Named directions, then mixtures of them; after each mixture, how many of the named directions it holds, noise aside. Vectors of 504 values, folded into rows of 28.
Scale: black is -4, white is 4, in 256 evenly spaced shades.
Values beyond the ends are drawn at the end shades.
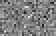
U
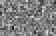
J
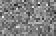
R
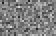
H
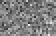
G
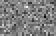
three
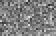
three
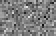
one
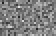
one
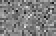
one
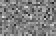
three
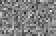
four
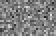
three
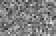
one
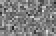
one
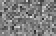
three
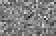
two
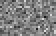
four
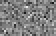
one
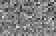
four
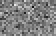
two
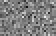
two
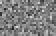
three
